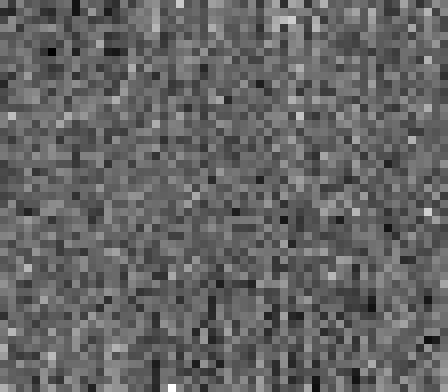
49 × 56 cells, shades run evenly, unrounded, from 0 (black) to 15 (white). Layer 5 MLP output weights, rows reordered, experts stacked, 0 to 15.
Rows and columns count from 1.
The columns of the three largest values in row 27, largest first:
54, 45, 41
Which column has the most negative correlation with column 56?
40
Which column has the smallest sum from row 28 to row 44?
27
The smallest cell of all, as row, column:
7, 7
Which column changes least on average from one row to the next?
48
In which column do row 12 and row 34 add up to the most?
4
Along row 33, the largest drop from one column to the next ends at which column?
51
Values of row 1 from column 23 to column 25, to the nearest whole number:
12 5 6
